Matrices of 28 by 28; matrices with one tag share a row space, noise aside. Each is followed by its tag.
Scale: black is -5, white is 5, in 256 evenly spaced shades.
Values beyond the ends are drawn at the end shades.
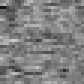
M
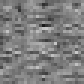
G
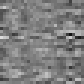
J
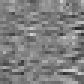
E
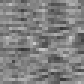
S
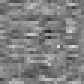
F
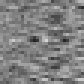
S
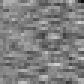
S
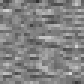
G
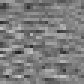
M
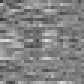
M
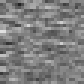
M
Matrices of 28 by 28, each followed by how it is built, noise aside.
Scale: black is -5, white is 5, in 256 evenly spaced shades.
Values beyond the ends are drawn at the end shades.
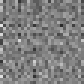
low rank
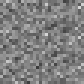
repeating rows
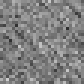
Toeplitz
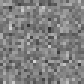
low rank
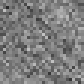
Toeplitz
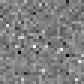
sparse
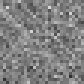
Toeplitz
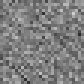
Toeplitz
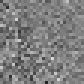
lower triangular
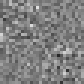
block diagonal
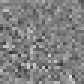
lower triangular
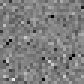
sparse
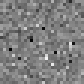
sparse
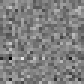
low rank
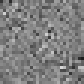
block diagonal
